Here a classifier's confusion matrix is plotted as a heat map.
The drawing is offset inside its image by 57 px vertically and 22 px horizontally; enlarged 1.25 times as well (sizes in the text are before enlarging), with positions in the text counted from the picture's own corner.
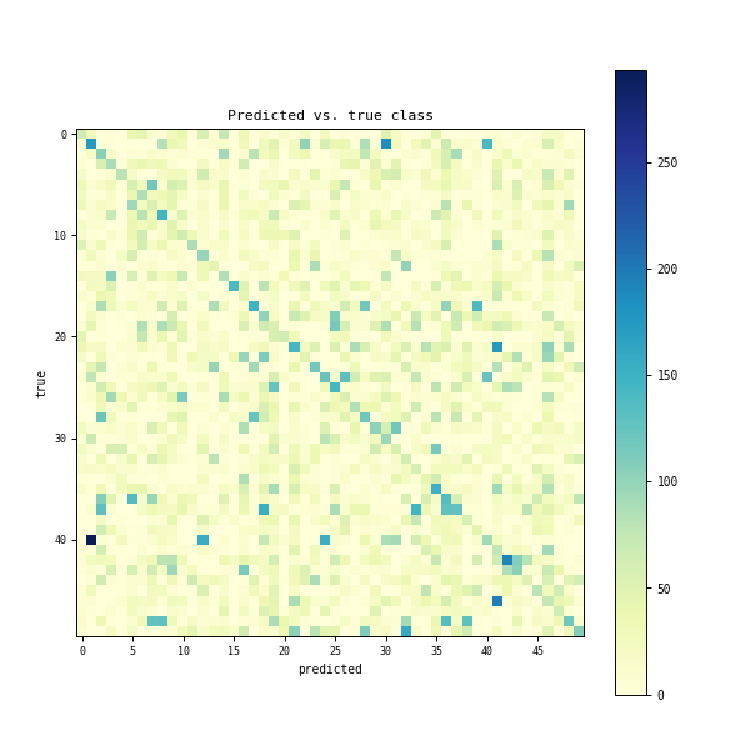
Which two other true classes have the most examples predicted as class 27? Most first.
21, 24
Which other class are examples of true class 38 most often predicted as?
33
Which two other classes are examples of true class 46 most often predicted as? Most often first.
41, 21
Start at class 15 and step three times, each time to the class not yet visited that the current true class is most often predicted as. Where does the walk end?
19
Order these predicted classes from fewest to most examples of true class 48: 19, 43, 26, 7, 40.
40, 26, 43, 19, 7
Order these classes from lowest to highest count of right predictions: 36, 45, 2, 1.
45, 2, 36, 1
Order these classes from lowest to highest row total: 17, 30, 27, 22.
30, 27, 22, 17
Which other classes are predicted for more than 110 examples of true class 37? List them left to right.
2, 18, 33, 36
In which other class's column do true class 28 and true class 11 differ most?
17
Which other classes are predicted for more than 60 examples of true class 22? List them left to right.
16, 18, 43, 46
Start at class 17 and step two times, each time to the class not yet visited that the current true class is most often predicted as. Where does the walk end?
2
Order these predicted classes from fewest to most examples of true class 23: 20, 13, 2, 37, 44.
20, 37, 44, 2, 13
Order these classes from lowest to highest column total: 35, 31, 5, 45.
45, 31, 5, 35
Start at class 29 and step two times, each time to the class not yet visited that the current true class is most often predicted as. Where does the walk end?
35
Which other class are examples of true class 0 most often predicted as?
14
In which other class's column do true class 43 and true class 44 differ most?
16
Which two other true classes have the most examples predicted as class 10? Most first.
26, 14
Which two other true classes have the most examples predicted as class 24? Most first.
40, 30
